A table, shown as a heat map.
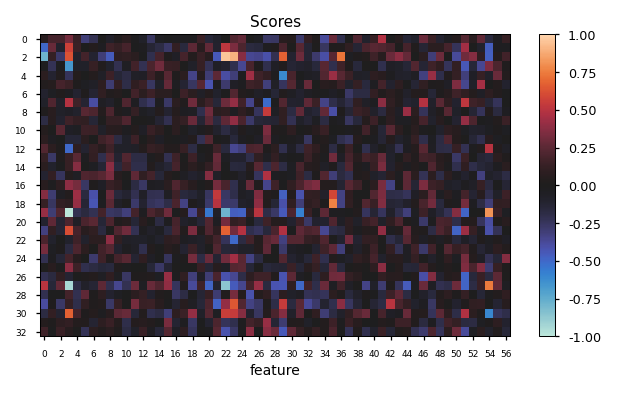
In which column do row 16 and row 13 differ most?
25
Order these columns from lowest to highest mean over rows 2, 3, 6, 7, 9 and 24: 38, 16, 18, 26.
26, 38, 16, 18
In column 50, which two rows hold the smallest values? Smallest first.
21, 2
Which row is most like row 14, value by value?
13
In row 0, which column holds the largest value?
41
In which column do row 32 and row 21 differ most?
22
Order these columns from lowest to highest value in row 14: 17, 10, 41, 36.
36, 17, 10, 41
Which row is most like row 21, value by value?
30
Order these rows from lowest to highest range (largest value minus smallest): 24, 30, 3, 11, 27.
11, 24, 3, 30, 27
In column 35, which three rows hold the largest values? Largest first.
18, 17, 4
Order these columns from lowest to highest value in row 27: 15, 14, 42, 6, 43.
43, 6, 42, 14, 15
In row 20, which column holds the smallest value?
54
